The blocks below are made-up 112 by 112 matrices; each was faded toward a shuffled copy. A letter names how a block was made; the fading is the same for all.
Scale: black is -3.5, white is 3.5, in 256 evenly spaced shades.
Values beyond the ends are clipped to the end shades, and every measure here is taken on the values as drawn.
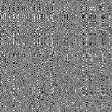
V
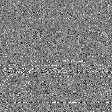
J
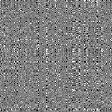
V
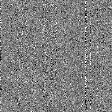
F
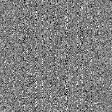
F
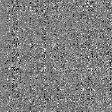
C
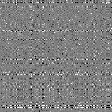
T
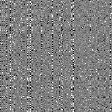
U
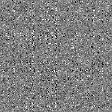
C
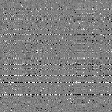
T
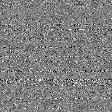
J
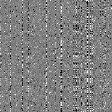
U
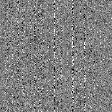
F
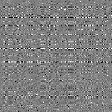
T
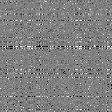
T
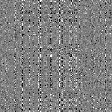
U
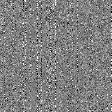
F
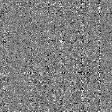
C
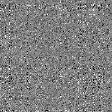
C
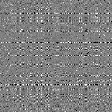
T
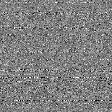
J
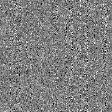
F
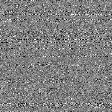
J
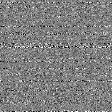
J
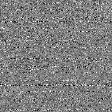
J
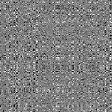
V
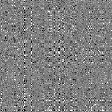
V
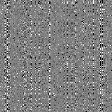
U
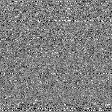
J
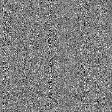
F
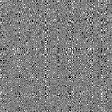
V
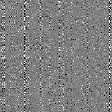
U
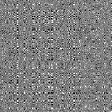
V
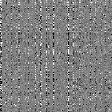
U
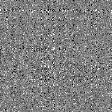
C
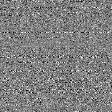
J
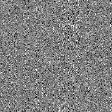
F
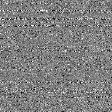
J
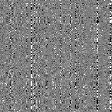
U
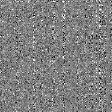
C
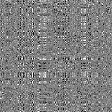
V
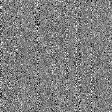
F
